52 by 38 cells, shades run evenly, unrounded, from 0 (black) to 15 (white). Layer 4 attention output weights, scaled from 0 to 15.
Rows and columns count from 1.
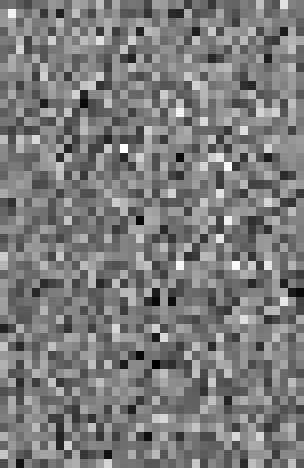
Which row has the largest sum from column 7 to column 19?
5
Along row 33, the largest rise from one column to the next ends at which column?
21
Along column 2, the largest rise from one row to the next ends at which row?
2
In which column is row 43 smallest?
3
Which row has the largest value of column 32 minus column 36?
4
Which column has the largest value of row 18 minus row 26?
28
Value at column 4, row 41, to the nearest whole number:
10
